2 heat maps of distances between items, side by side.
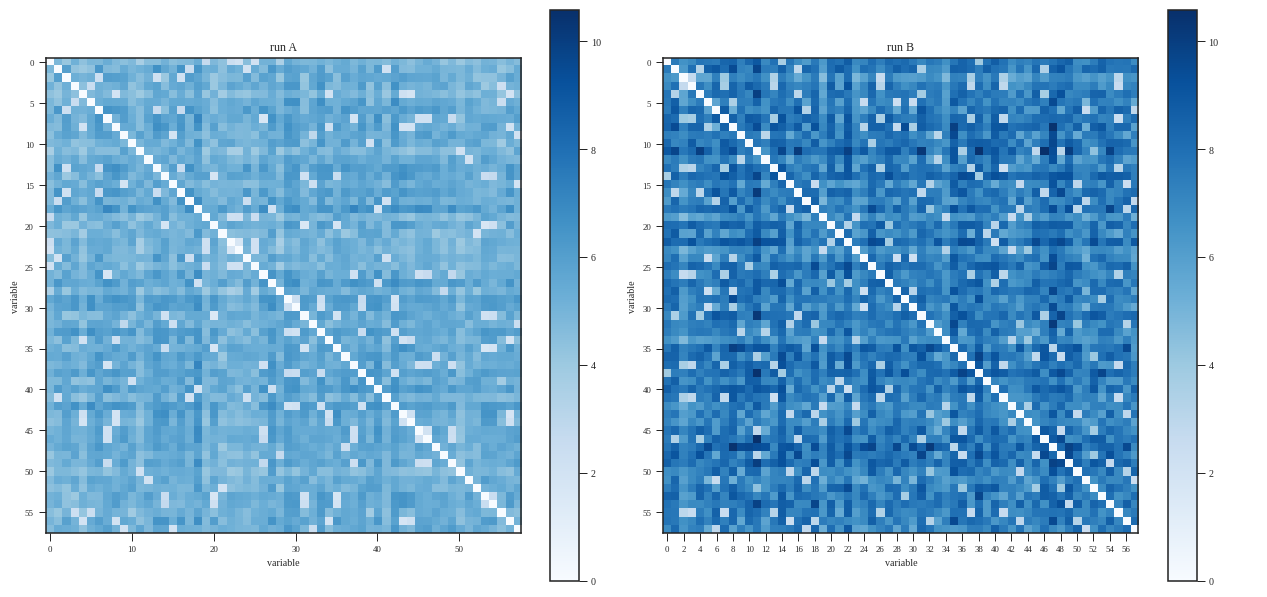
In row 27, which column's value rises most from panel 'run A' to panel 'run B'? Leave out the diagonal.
18
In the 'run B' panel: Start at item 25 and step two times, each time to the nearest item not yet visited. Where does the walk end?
44
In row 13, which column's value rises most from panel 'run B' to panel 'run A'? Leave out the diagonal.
41
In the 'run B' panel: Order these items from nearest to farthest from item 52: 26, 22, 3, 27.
26, 3, 27, 22
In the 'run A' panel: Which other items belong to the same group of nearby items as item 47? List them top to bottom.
36
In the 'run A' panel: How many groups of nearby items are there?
16
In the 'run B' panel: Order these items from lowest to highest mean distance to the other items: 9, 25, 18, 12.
12, 9, 18, 25
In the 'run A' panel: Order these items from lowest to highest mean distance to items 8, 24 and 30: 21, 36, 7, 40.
21, 7, 36, 40
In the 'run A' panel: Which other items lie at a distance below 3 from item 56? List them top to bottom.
4, 8, 34, 43, 44
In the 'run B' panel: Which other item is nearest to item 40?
22
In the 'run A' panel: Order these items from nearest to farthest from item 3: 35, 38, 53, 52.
53, 35, 52, 38
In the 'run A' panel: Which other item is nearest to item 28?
48
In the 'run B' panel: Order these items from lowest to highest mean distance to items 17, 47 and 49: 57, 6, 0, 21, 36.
57, 6, 21, 0, 36
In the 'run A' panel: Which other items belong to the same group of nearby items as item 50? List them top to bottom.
11
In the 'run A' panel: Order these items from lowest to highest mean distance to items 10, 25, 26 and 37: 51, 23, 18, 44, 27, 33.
23, 44, 51, 33, 27, 18
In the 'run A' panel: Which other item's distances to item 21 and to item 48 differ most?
52
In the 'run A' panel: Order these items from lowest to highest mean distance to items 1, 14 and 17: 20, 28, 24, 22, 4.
24, 20, 4, 28, 22
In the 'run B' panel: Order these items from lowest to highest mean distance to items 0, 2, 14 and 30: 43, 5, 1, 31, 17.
5, 17, 43, 31, 1
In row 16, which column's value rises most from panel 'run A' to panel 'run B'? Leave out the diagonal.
6
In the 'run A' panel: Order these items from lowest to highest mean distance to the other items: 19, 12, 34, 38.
19, 34, 12, 38
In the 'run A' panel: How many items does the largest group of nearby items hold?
6
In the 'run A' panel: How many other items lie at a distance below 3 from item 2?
3
